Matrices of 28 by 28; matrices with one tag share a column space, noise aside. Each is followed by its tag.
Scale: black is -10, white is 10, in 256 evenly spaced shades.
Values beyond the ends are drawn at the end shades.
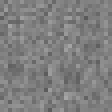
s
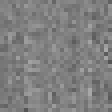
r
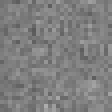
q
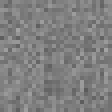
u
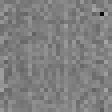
s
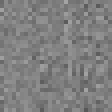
s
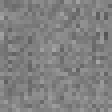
r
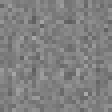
u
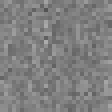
q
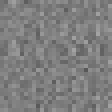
q
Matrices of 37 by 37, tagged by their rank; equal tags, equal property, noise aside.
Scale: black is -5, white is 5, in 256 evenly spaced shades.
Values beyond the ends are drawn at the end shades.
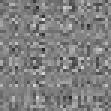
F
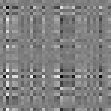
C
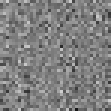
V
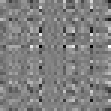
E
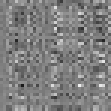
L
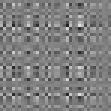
C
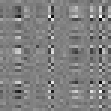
C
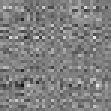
F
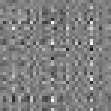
L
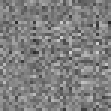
V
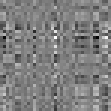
E
